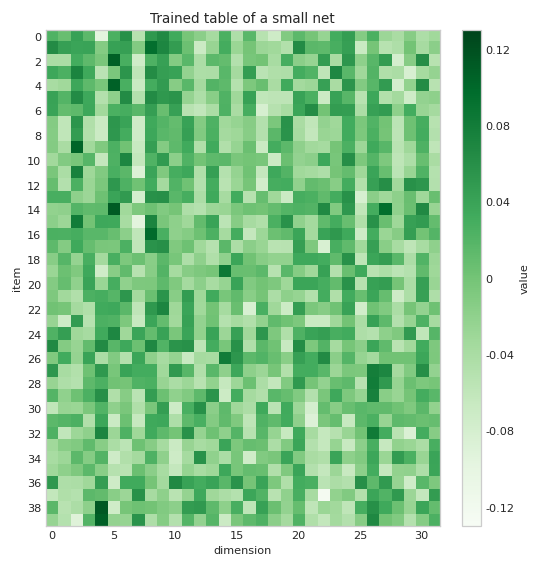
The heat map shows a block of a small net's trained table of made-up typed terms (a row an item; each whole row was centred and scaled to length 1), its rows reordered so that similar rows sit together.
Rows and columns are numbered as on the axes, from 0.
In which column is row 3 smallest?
29
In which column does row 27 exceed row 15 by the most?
7
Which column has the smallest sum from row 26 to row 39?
5
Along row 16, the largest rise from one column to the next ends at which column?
8
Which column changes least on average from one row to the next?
31
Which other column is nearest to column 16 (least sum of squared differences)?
3
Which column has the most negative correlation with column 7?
2
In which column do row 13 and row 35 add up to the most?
20
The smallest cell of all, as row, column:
37, 22
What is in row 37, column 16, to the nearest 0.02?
0.04
